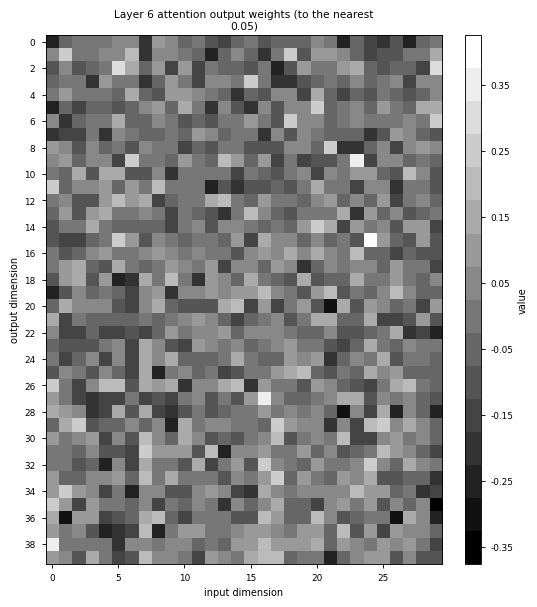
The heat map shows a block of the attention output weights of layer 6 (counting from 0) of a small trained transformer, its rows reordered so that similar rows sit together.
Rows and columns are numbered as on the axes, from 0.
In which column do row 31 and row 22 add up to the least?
29
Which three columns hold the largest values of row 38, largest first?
0, 16, 20
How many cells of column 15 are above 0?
13
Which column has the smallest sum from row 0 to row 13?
17
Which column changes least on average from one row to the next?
11
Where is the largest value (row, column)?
15, 24
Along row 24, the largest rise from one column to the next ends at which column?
7
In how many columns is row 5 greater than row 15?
12
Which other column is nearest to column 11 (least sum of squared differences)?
28
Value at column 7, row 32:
0.15
